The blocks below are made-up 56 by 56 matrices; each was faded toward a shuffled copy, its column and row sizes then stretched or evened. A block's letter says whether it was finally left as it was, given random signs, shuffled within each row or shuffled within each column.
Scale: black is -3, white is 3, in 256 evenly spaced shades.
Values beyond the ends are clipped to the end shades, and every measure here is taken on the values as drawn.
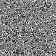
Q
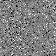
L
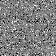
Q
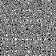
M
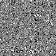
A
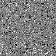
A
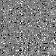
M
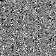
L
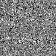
Q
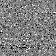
Q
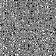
M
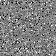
Q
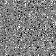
A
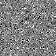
A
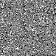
L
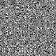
M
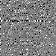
M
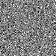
L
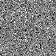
L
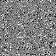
A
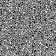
L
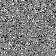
Q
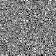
M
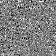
Q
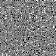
M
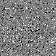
A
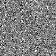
L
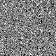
L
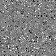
Q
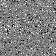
Q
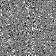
L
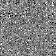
A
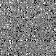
A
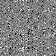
M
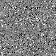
Q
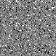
M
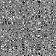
M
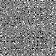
M
